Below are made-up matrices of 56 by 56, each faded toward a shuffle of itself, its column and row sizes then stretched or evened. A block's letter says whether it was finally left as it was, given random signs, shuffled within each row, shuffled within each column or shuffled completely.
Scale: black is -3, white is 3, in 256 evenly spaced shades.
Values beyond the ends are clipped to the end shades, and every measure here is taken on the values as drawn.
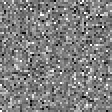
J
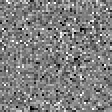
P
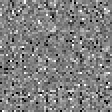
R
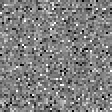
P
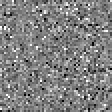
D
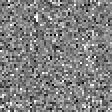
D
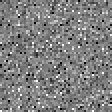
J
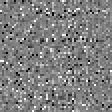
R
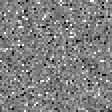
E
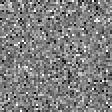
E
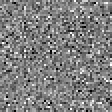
R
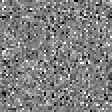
R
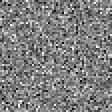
E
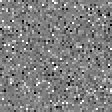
E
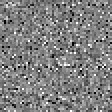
P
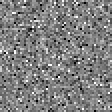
E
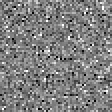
E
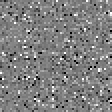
D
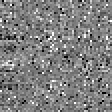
R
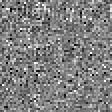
R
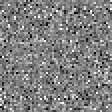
P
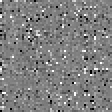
D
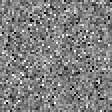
E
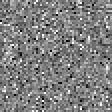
J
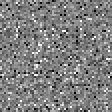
R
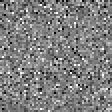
P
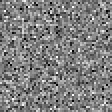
J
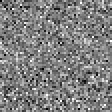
P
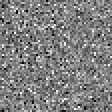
J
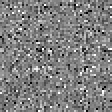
D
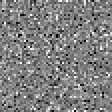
R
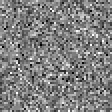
E
